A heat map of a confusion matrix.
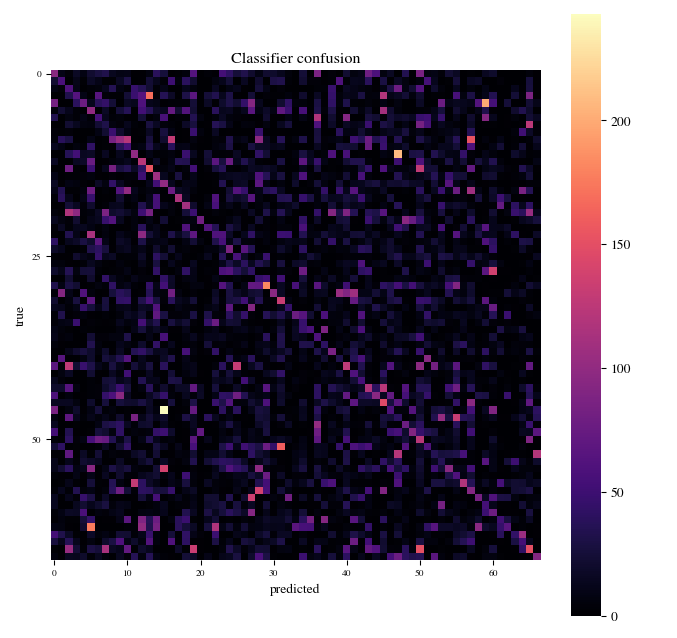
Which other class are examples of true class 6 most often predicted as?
36
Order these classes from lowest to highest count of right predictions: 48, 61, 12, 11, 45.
61, 48, 11, 12, 45
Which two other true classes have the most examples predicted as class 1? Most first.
30, 39
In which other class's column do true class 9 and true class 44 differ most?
57
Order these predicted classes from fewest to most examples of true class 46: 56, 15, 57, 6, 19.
56, 6, 57, 19, 15
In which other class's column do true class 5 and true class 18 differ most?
45
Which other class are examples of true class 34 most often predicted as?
22
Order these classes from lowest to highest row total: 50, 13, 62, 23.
23, 50, 13, 62
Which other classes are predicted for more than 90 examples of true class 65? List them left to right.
2, 7, 19, 50
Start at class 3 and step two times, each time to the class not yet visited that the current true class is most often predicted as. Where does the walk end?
50
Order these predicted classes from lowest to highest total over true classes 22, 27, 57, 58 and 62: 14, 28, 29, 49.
49, 29, 28, 14
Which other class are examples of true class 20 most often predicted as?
48
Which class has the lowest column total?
20
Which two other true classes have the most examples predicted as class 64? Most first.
63, 16
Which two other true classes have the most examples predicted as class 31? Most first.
51, 5
